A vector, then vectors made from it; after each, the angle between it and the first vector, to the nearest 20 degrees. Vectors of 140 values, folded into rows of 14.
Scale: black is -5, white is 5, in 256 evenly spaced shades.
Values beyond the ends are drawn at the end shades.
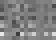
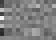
100 degrees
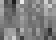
100 degrees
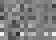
20 degrees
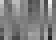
80 degrees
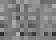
160 degrees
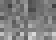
40 degrees
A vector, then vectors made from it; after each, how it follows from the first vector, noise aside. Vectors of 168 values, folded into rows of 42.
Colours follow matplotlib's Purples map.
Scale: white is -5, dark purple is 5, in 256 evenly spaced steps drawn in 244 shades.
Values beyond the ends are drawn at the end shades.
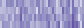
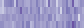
partly zeroed.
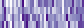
reversed, negated, scaled up.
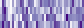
reversed, negated, scaled up.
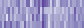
wrapped around.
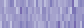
partly zeroed.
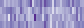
wrapped around.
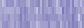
shrunk.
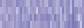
shrunk.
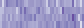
partly zeroed.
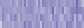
wrapped around, shrunk.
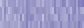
wrapped around, shrunk.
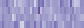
wrapped around, partly zeroed.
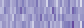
partly zeroed.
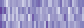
wrapped around.
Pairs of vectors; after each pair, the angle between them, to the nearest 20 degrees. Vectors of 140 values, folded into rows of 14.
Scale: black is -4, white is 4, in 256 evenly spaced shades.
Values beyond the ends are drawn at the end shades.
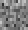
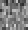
140 degrees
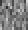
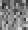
120 degrees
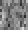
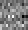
80 degrees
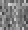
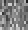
40 degrees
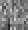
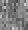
100 degrees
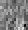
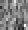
160 degrees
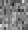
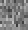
60 degrees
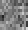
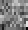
140 degrees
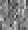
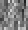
140 degrees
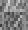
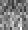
140 degrees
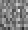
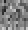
120 degrees
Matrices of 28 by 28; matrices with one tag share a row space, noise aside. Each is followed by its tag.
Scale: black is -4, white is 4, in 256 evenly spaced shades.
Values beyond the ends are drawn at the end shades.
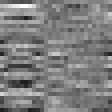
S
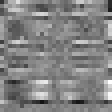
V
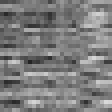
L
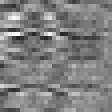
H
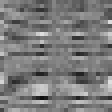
V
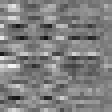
H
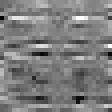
V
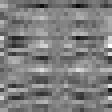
V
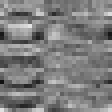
S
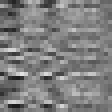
H
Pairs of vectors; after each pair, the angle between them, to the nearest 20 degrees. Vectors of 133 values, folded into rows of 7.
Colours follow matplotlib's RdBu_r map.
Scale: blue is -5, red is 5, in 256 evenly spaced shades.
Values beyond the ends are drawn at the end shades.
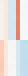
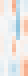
120 degrees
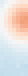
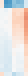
60 degrees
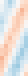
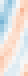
40 degrees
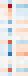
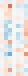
40 degrees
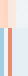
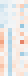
140 degrees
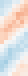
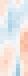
140 degrees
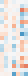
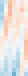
80 degrees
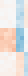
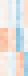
20 degrees
